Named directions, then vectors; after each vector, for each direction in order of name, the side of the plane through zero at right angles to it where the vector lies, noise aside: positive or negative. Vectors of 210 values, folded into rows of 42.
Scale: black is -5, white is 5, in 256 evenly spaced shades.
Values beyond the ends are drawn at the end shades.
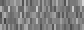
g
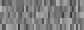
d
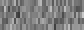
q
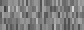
negative, positive, negative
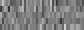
negative, negative, positive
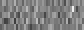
negative, positive, positive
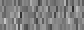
positive, negative, negative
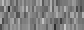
negative, negative, positive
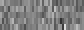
negative, negative, positive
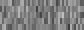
negative, negative, negative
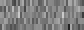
negative, negative, negative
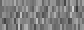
negative, positive, positive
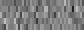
positive, negative, negative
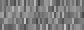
negative, negative, negative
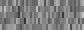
positive, positive, positive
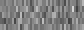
negative, positive, positive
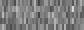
negative, positive, negative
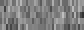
negative, positive, negative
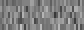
positive, negative, negative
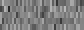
negative, negative, positive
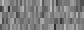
negative, negative, positive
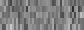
positive, negative, positive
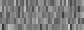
positive, positive, positive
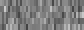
positive, negative, positive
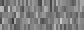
positive, positive, negative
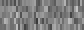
positive, negative, negative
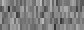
negative, negative, positive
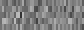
positive, negative, negative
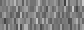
negative, positive, positive
